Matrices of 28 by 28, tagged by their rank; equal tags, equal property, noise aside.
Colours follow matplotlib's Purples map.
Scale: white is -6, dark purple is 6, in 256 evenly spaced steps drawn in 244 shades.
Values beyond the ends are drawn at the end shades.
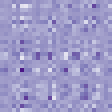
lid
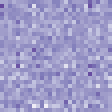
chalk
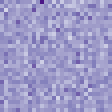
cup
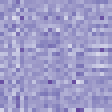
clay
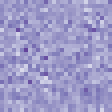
cup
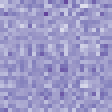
clay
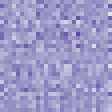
chalk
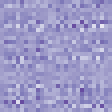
clay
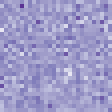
cup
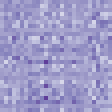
clay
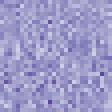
chalk
